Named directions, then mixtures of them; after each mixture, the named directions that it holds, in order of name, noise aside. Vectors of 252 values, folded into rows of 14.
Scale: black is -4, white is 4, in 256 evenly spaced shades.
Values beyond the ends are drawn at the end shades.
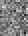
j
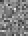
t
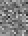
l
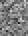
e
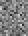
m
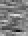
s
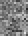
j, s.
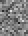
e, l.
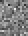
t.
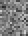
j.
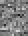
s, t.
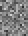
e, m.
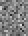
m.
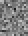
t.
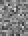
m, t.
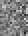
j.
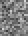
e, j.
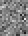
j, m.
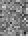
j.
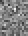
m, t.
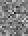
l, m.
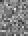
t.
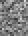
e.
